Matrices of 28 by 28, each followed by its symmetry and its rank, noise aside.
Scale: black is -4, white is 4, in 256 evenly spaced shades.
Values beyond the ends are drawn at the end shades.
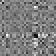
symmetric, rank three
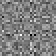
no symmetry, rank three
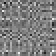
no symmetry, rank four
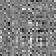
antisymmetric, rank four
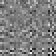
no symmetry, rank three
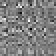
no symmetry, rank four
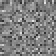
symmetric, rank four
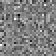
antisymmetric, rank six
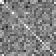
symmetric, rank six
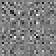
symmetric, rank three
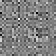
no symmetry, rank three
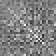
symmetric, rank four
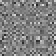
no symmetry, rank four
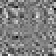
antisymmetric, rank four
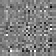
no symmetry, rank three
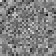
symmetric, rank six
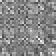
symmetric, rank four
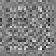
no symmetry, rank three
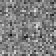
antisymmetric, rank six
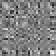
symmetric, rank three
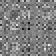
symmetric, rank three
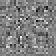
antisymmetric, rank four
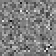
antisymmetric, rank six
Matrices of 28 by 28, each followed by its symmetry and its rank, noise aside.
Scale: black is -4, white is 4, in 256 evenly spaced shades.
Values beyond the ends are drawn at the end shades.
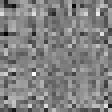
no symmetry, rank four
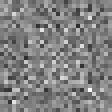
symmetric, rank five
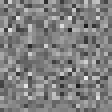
no symmetry, rank four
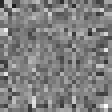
no symmetry, rank four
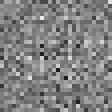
no symmetry, rank five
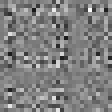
antisymmetric, rank four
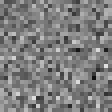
no symmetry, rank six
